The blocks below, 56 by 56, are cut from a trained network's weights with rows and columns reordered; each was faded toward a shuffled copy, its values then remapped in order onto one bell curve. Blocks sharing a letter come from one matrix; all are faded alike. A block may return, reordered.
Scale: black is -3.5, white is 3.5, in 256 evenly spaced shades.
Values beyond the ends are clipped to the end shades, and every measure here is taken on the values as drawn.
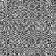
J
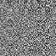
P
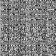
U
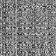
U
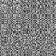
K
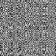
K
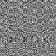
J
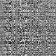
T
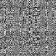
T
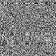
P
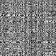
U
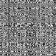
U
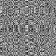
J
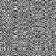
J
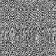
K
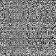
T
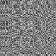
K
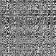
T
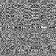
P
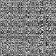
T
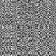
J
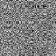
P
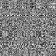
P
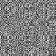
K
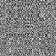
P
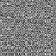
J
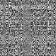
T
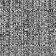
U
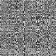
T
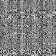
U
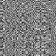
K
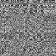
P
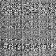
U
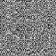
P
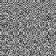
J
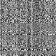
U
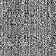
U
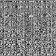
U
